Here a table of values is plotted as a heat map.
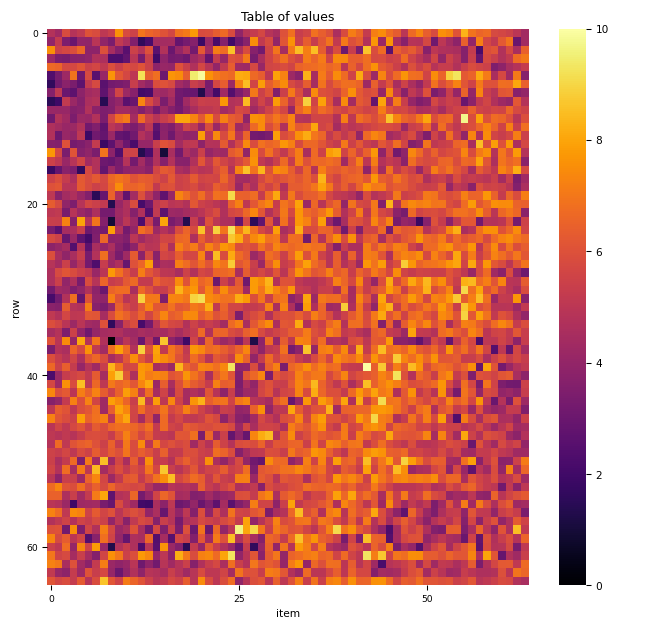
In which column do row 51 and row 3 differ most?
15
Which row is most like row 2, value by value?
59
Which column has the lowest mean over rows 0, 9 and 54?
8
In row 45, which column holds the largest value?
43
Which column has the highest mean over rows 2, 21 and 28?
33
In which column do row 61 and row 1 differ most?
24
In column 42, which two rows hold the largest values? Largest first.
39, 61
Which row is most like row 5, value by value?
31
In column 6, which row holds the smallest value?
19
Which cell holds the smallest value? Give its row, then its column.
36, 8
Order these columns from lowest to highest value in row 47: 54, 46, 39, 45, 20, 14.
20, 54, 14, 46, 39, 45
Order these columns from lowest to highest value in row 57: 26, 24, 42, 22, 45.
45, 22, 24, 42, 26
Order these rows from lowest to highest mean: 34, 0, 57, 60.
60, 57, 34, 0
